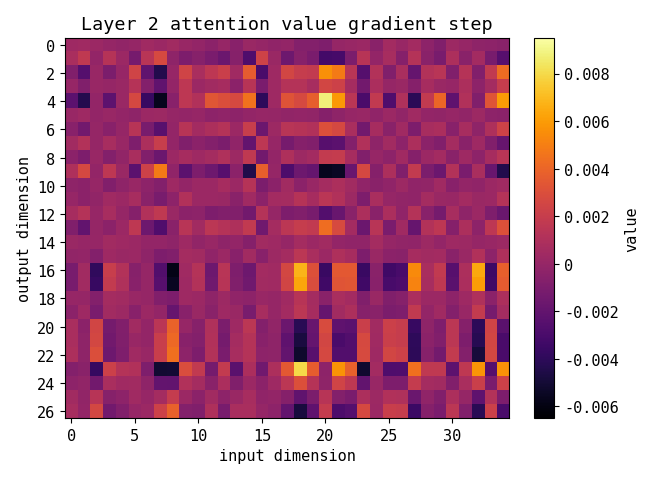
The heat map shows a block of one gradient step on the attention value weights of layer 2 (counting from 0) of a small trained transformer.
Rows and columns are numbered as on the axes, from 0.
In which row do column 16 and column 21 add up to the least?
9
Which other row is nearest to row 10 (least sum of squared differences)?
8
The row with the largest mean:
4
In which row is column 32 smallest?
22
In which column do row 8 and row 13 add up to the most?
20
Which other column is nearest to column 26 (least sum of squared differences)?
2
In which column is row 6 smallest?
7
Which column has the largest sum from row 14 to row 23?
18
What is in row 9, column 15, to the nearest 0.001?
0.004
